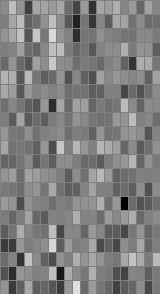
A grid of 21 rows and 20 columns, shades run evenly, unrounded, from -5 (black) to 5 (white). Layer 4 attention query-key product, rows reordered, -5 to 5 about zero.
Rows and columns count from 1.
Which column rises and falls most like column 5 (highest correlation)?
7
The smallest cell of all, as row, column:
15, 16
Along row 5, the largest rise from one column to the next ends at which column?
18
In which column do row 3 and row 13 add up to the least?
10
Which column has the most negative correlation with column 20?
3
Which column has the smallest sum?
19
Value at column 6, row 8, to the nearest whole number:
1
